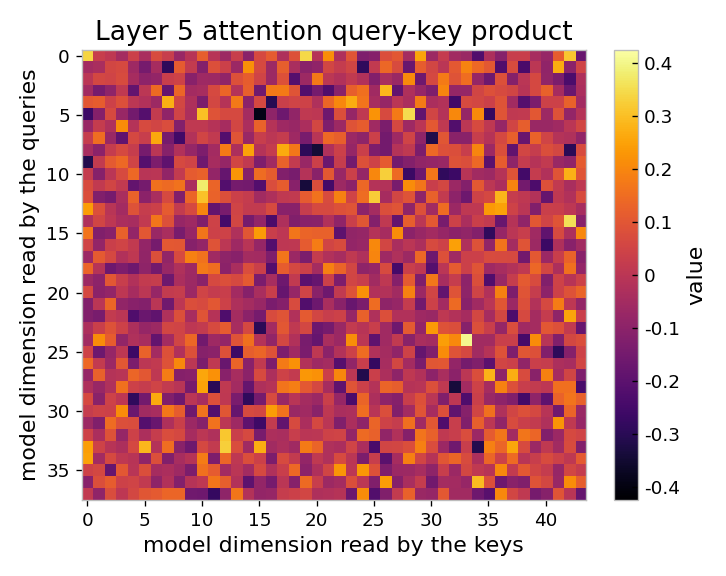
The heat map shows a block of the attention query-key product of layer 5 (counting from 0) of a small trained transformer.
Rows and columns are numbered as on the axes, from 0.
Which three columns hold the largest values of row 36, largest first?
34, 26, 42
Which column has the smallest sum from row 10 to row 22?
12
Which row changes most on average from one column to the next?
5
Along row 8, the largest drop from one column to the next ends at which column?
19
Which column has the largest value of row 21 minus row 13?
11
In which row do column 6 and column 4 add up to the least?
22
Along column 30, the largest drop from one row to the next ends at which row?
7
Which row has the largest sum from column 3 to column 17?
33
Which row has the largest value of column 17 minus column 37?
8
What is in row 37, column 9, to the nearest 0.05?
-0.15
